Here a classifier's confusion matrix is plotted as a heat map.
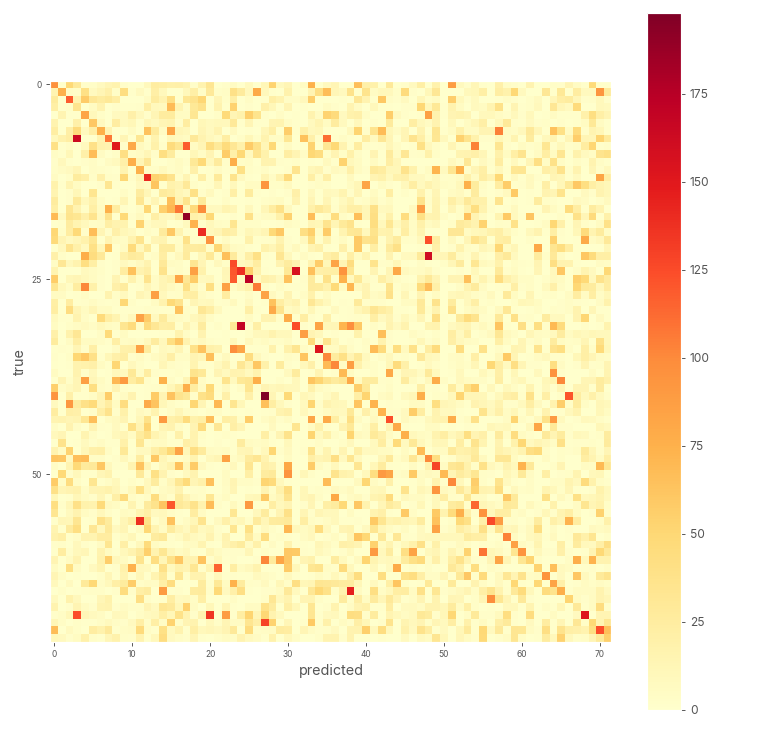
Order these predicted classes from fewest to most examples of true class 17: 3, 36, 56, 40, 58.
56, 40, 3, 36, 58
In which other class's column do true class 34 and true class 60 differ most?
23
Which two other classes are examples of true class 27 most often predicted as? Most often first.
13, 43
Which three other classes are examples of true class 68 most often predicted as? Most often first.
20, 3, 22
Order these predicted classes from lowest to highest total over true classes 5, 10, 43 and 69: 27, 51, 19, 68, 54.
68, 54, 19, 51, 27
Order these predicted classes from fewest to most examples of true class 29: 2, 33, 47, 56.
56, 33, 47, 2
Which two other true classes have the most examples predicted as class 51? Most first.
0, 43
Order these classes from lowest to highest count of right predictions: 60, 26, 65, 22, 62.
62, 22, 65, 60, 26
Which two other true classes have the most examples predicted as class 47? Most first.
16, 40
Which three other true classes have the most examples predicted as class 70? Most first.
1, 12, 49
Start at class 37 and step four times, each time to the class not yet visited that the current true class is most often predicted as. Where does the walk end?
38
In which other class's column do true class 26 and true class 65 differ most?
4
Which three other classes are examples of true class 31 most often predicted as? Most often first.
24, 38, 34
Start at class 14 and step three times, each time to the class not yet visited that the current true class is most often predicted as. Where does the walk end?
2
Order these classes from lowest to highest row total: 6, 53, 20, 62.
53, 62, 20, 6
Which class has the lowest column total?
50
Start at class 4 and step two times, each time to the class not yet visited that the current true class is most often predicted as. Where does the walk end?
22
